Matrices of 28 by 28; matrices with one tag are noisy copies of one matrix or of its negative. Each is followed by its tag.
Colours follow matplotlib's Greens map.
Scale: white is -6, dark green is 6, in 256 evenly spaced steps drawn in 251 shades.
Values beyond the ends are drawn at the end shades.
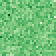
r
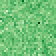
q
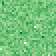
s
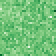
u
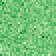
s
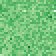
u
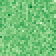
r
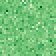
q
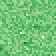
s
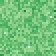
u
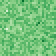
q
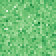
q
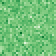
s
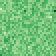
u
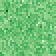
q
